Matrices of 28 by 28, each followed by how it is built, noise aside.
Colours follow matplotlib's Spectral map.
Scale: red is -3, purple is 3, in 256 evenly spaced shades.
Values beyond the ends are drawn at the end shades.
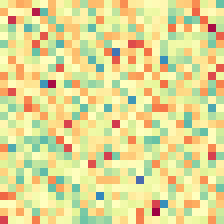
Toeplitz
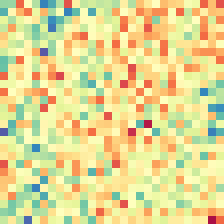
smooth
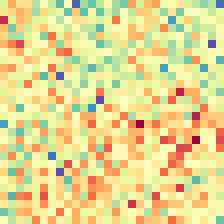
smooth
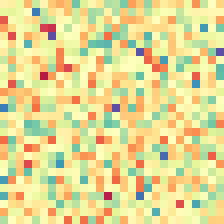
noise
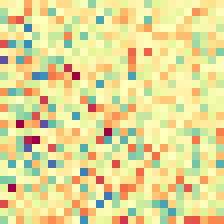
lower triangular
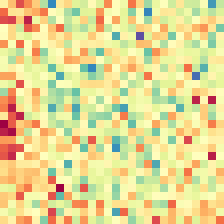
smooth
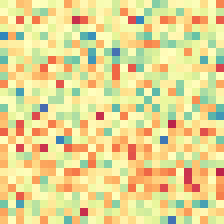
blocks
